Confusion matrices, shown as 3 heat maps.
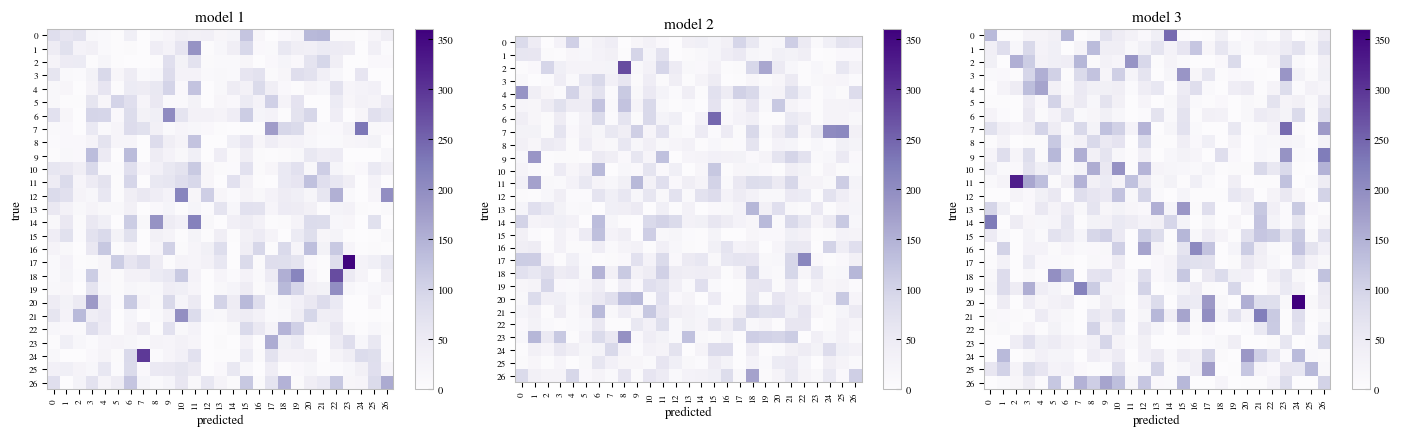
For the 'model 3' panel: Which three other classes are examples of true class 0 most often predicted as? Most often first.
14, 6, 9
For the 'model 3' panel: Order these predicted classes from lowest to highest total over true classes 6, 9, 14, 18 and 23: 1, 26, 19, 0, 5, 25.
25, 19, 1, 0, 5, 26
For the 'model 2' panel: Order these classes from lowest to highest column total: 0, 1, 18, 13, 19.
13, 19, 0, 1, 18
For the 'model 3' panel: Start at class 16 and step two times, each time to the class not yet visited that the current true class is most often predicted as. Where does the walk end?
10
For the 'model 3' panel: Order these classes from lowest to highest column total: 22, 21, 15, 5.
22, 21, 5, 15
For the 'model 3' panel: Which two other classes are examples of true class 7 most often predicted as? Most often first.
23, 26
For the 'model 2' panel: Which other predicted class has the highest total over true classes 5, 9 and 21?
6
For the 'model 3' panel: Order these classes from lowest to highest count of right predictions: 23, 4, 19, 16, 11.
23, 19, 11, 4, 16
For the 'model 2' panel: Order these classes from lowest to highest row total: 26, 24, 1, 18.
1, 24, 26, 18
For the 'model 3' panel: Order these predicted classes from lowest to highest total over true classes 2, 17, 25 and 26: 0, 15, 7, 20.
0, 20, 15, 7
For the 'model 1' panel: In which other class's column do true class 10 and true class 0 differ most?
20
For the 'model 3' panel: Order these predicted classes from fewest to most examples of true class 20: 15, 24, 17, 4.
4, 15, 17, 24
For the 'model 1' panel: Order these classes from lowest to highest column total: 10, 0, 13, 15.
13, 0, 10, 15
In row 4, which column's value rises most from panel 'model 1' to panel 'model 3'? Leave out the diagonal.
3
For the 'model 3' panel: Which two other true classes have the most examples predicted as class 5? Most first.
18, 9
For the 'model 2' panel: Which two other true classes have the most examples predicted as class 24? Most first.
7, 16
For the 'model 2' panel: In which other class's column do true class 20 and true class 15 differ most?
9
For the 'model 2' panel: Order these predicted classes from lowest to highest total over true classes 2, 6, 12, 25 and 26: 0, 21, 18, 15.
0, 21, 18, 15
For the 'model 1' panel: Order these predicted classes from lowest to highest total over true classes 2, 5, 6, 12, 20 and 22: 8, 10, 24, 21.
24, 8, 21, 10
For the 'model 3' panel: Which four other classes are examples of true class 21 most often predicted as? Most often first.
17, 15, 13, 22
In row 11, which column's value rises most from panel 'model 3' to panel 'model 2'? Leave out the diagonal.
1
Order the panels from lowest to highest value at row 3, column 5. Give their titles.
model 1, model 2, model 3
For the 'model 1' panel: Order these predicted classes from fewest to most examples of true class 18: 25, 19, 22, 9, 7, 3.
25, 7, 9, 3, 19, 22
